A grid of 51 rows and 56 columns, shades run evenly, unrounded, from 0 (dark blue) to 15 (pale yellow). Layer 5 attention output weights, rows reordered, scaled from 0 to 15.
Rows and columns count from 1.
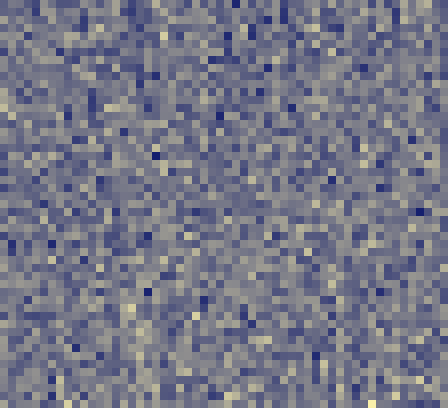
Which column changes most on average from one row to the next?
13
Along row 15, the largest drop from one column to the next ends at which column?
9
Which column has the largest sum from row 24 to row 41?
43
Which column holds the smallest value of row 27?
53
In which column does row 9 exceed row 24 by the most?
49
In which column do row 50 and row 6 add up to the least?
7
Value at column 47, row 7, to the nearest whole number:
3
